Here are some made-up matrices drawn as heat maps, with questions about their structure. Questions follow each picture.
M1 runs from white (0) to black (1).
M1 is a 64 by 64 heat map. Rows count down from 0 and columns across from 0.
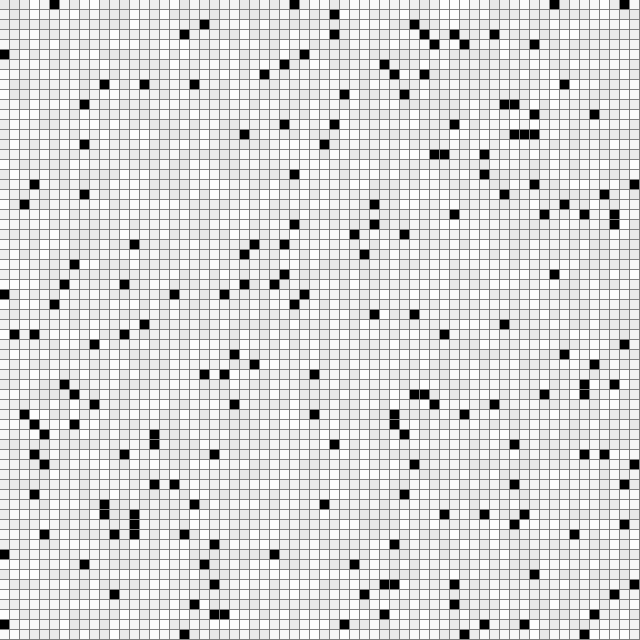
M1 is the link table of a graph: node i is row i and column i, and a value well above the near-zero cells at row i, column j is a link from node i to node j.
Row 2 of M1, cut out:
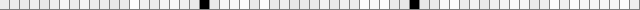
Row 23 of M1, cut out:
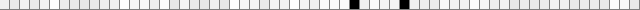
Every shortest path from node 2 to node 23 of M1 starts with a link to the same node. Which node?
node 20
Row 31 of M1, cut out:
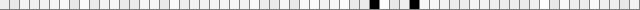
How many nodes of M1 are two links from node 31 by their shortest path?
5
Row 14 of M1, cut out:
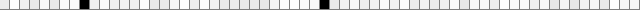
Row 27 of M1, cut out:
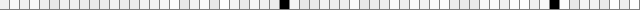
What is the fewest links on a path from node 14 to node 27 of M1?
7
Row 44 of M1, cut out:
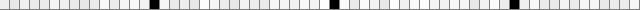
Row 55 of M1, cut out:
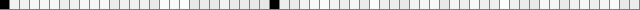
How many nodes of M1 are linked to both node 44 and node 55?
0
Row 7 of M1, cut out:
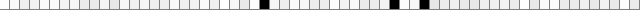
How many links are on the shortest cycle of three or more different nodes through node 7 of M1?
3
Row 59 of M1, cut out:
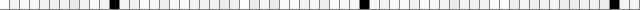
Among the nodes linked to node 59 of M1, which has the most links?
node 61
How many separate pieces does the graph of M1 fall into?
3
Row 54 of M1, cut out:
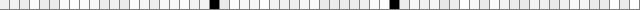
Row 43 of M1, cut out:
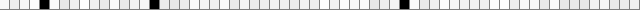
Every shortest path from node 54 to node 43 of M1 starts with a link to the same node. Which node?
node 39
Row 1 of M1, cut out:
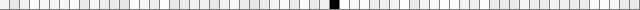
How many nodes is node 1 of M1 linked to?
1
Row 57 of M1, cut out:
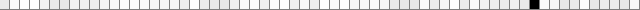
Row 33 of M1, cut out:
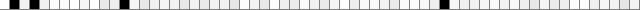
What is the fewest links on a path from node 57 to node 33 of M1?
4
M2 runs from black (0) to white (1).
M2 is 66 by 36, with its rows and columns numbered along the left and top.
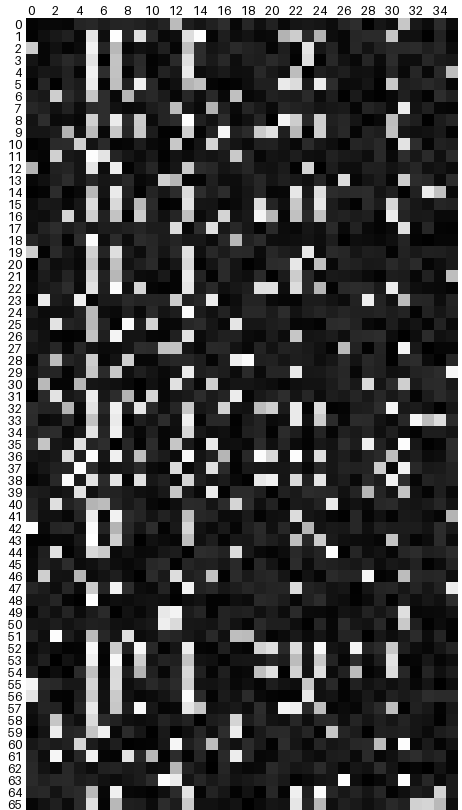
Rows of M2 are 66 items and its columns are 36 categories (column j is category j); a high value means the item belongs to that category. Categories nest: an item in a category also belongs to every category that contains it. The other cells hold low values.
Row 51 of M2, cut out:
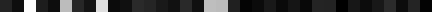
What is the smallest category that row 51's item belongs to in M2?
18
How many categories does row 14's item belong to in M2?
7
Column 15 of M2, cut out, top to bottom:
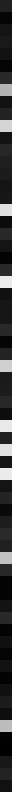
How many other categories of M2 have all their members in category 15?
4
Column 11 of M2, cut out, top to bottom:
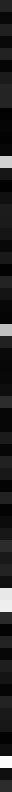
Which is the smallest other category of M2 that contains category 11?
31
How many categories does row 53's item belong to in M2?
7
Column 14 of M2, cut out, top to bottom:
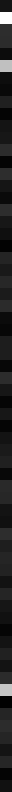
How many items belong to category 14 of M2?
3
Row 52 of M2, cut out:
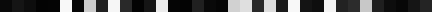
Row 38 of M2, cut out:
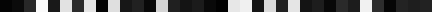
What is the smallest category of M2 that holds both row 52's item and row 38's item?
20
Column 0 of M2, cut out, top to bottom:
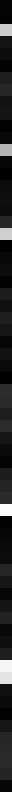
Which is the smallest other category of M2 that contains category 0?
23
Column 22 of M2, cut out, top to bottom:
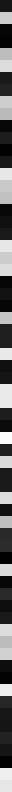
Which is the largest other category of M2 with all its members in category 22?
24
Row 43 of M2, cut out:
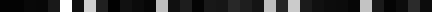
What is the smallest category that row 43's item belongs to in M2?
30
